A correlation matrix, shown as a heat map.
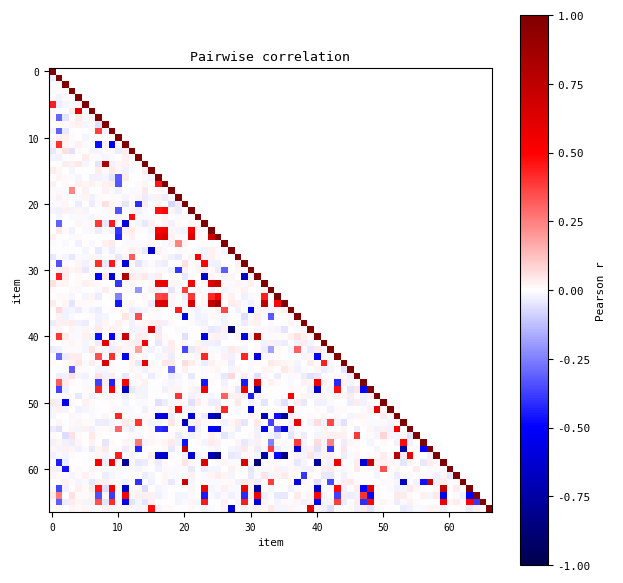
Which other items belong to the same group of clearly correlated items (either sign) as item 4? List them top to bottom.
6
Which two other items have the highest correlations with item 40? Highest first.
31, 11
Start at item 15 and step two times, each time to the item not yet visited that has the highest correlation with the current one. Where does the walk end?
66
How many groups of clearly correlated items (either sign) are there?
13
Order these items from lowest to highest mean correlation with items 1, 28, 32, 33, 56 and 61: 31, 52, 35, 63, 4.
52, 63, 4, 31, 35
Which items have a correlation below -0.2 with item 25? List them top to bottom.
10, 52, 54, 58
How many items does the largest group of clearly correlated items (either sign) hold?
15
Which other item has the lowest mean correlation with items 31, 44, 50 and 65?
2
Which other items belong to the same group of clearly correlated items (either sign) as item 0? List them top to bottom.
5
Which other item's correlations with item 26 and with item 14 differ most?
8
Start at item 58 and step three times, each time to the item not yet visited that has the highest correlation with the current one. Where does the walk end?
10
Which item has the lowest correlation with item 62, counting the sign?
53
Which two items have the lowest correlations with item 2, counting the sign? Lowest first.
50, 60
